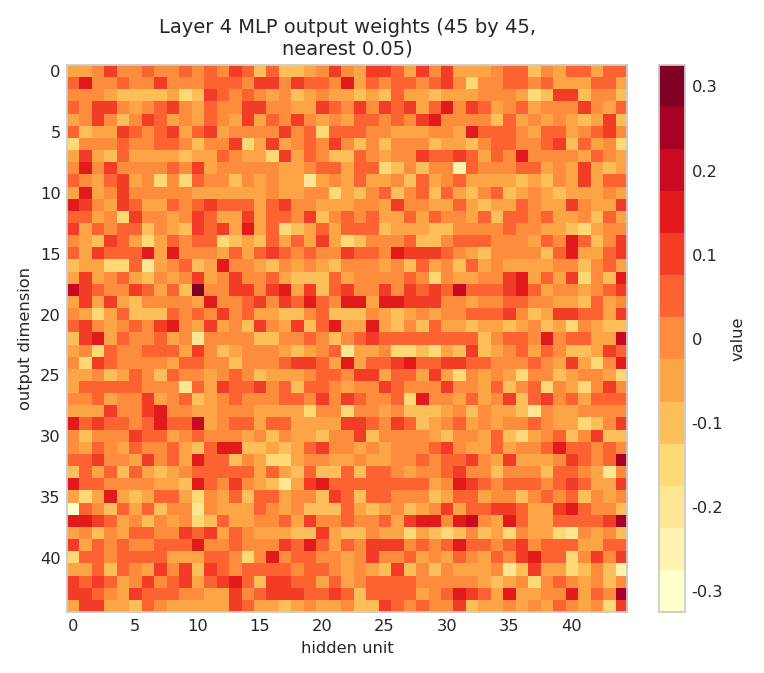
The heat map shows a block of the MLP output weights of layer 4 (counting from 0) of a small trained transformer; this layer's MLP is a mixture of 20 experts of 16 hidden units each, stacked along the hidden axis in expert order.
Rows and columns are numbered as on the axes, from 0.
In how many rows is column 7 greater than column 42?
20
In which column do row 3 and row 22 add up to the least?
10
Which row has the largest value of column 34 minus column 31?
8
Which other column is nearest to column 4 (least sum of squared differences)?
34
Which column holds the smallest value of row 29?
41
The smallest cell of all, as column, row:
0, 36
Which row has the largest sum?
18
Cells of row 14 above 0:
16
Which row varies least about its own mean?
39
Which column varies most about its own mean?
44
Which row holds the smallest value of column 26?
23
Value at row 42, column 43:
-0.1
